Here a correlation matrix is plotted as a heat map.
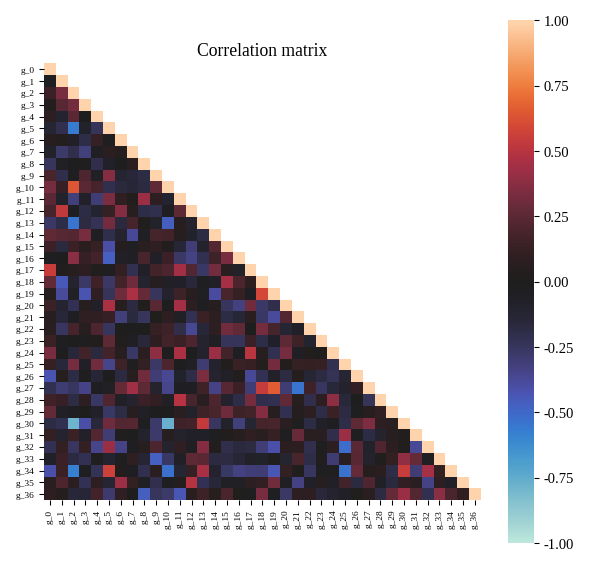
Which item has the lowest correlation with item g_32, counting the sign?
g_25
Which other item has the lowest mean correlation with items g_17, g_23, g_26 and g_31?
g_27
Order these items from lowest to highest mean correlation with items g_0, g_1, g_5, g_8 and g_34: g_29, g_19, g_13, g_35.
g_19, g_29, g_35, g_13
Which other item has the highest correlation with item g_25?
g_31
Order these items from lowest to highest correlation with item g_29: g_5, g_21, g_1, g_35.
g_5, g_35, g_1, g_21
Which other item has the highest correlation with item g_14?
g_24
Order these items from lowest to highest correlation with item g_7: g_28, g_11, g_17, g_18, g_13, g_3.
g_3, g_17, g_28, g_11, g_13, g_18
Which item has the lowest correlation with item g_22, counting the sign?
g_12
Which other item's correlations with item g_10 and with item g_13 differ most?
g_30
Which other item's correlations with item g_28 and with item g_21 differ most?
g_11
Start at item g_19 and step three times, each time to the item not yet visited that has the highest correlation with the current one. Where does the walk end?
g_15
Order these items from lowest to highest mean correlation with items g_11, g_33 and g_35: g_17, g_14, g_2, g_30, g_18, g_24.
g_2, g_14, g_18, g_24, g_17, g_30
